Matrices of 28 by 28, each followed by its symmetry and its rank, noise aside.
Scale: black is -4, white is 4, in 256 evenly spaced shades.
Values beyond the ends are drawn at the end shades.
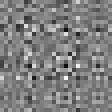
symmetric, rank three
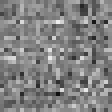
no symmetry, rank six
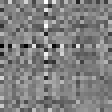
antisymmetric, rank four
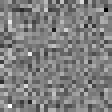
antisymmetric, rank six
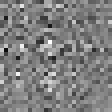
no symmetry, rank six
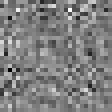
antisymmetric, rank four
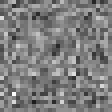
no symmetry, rank six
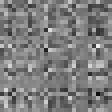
no symmetry, rank four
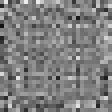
antisymmetric, rank four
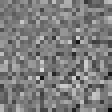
symmetric, rank six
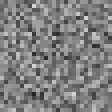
no symmetry, rank six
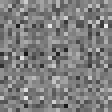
no symmetry, rank four
